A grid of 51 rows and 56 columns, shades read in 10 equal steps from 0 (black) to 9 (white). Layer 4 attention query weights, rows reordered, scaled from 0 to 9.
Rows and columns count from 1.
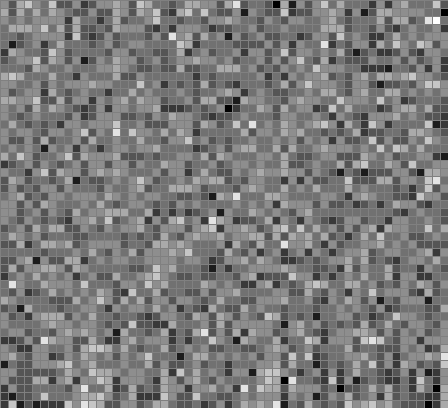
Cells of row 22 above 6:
1
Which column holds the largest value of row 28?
27
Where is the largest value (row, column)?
3, 55
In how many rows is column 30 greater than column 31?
20
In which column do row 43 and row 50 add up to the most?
6
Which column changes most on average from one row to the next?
36
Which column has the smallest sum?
29
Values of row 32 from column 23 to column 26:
5 7 4 4
